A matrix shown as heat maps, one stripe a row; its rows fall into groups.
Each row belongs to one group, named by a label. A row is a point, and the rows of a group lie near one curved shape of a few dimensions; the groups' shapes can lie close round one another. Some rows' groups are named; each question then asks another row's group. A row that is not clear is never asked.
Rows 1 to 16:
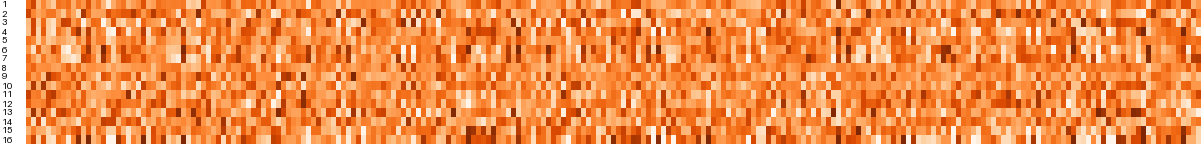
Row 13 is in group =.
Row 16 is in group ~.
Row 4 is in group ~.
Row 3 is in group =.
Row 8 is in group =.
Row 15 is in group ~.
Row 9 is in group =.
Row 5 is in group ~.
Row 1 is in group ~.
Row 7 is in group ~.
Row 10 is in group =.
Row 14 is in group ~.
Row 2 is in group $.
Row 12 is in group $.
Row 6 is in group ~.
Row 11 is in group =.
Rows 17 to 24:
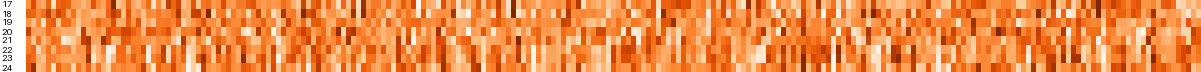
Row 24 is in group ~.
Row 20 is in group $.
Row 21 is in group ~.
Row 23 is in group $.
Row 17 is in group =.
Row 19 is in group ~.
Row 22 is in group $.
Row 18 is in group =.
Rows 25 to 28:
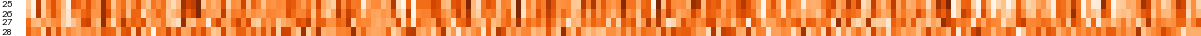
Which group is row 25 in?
~
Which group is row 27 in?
~
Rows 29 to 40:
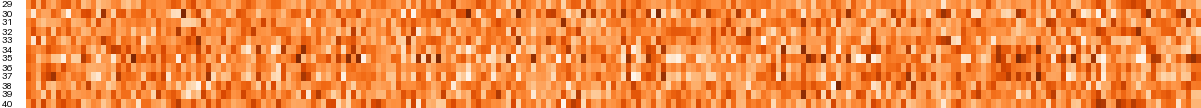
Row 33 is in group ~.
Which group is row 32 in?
=
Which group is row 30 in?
~
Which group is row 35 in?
$
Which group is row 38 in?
~
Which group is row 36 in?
=
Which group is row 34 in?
$
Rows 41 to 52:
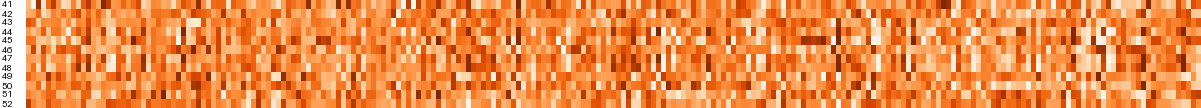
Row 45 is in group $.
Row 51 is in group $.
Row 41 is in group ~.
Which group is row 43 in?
~
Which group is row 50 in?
~
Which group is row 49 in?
=
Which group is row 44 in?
~
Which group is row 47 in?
~
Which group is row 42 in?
~
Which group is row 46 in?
=
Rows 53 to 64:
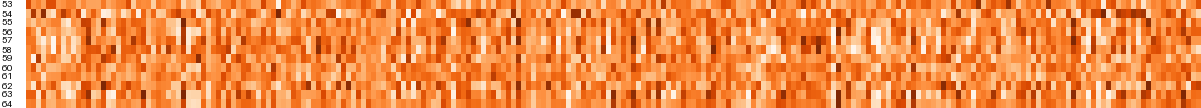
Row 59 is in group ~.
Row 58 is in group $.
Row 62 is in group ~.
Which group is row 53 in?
=
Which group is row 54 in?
=
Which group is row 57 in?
$
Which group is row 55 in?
~
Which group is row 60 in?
~
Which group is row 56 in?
~
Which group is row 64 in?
~
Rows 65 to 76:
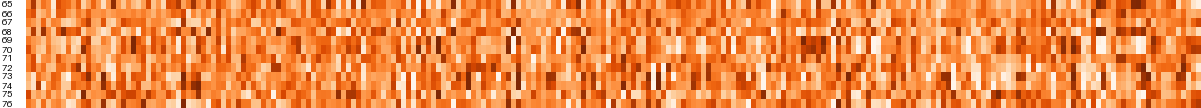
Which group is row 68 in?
=
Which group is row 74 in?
~
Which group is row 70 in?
$
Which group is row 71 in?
$
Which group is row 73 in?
~
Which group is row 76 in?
~
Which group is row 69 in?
$
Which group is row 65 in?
=
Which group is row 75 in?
$
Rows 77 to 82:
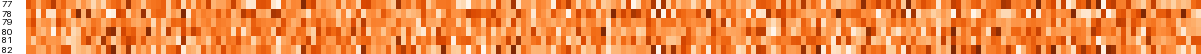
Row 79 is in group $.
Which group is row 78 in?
~
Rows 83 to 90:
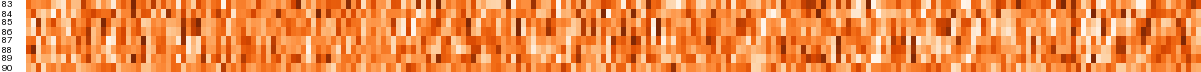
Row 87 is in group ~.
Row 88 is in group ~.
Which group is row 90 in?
~
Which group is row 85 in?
~
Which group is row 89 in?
$
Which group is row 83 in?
$
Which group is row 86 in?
~
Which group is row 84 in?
$
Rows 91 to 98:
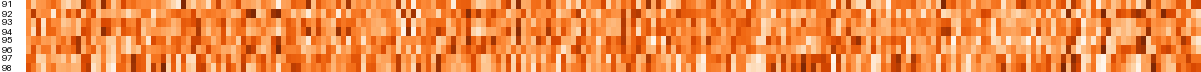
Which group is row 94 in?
~
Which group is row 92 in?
=
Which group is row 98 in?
$
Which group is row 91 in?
~
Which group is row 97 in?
$
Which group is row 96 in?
=
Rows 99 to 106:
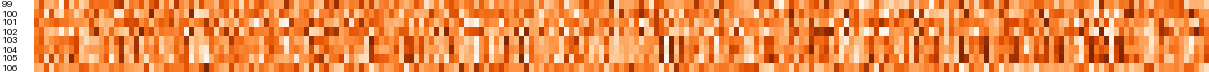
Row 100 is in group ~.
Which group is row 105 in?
=
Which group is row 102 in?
$
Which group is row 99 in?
$
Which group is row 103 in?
=
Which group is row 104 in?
=
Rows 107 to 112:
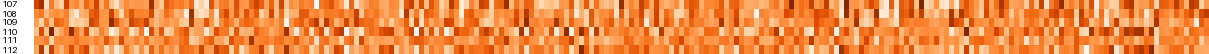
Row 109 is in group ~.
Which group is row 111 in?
~
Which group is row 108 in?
~
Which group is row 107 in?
~
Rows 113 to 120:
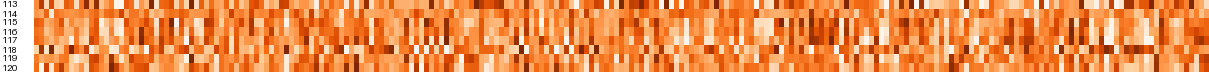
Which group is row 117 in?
$
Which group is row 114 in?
~
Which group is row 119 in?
~
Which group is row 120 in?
~
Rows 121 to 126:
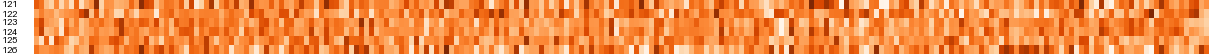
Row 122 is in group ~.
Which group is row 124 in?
$
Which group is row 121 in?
$
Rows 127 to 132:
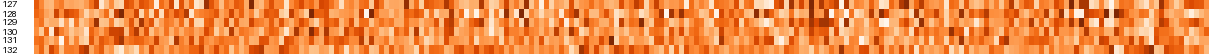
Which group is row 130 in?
~
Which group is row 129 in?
$
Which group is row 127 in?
$
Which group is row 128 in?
=
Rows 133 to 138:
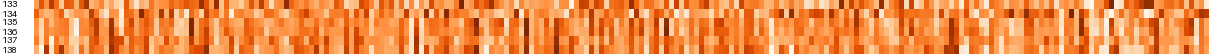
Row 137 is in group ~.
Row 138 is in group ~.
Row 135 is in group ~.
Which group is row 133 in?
=
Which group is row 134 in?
$
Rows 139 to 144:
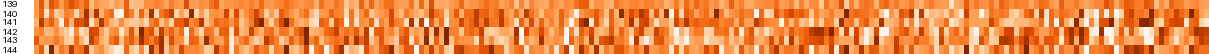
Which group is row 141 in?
=
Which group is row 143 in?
$
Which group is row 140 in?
~
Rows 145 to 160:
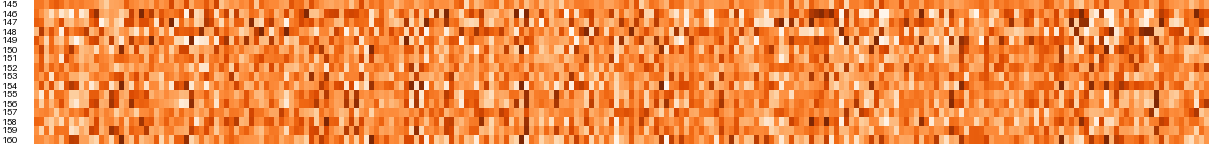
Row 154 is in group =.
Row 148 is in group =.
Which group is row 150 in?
=
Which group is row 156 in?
~
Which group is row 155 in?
~
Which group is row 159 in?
~
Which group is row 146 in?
$
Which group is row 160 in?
=
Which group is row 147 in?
$
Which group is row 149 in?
~
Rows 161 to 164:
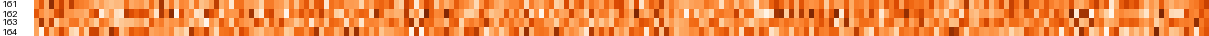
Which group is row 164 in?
~
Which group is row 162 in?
$
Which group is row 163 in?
=
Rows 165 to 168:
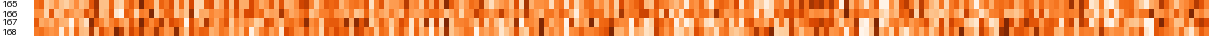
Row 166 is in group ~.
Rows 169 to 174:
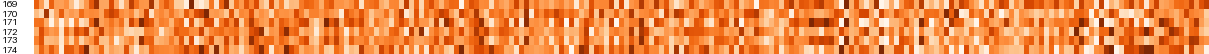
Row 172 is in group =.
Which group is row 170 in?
~
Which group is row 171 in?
$
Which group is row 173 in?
$
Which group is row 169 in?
~
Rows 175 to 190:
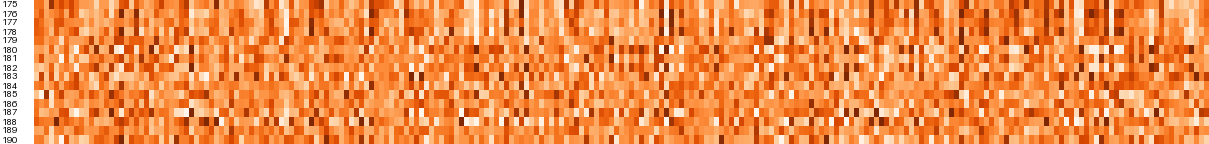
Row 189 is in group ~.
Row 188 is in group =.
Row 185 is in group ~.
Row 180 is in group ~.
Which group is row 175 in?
=
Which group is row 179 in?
$
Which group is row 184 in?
=
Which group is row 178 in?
=
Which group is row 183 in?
=
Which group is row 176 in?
=
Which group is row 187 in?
~
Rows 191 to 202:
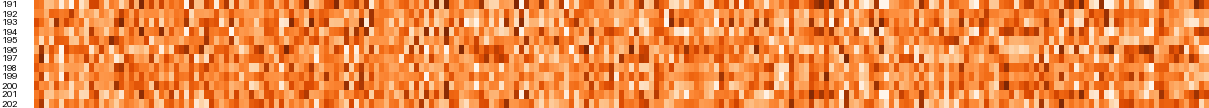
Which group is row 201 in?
$
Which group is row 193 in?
=
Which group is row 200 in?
$
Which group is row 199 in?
$
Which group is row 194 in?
$
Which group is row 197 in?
~
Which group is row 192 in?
=
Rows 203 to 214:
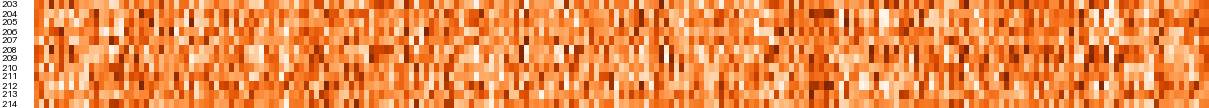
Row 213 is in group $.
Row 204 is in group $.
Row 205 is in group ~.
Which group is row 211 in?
$
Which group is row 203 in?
=
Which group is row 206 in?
$
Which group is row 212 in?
$
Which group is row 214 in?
~
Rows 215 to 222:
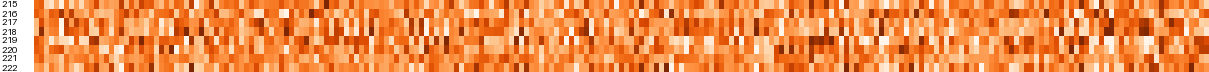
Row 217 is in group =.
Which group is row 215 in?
$
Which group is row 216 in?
=
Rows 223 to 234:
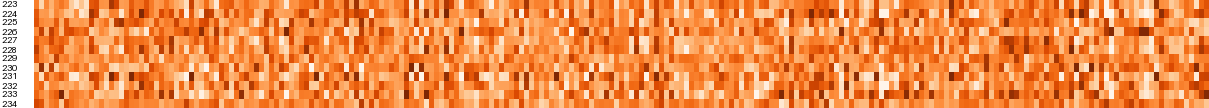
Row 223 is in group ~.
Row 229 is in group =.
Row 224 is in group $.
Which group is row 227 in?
$
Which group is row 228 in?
$
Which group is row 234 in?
$
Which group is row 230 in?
=
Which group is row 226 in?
=
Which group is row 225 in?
$
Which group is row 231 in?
~
